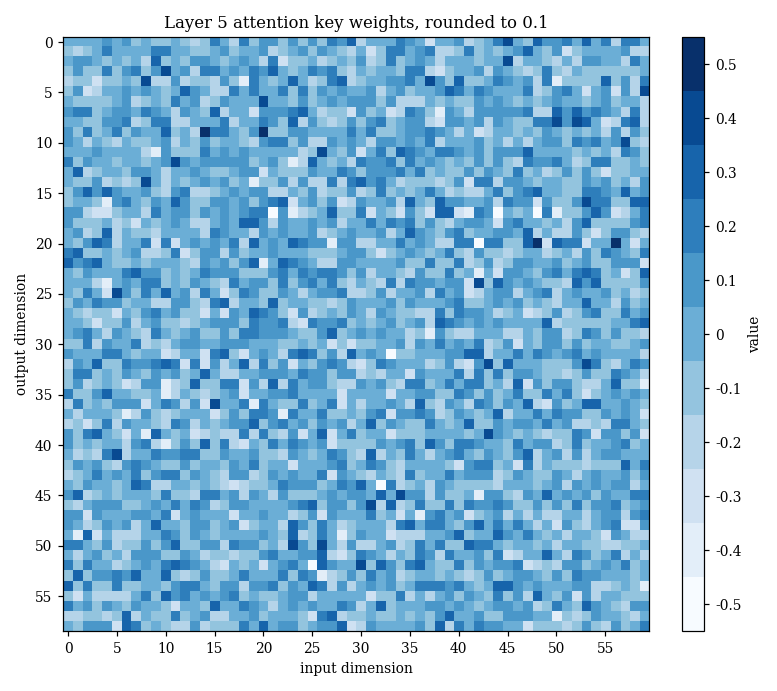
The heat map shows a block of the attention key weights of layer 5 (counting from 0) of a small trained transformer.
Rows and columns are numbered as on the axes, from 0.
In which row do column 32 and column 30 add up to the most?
52
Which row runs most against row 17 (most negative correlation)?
20
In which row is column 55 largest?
4
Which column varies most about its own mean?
10
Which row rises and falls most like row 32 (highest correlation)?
36
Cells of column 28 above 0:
20
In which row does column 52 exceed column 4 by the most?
24
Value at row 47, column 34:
-0.3
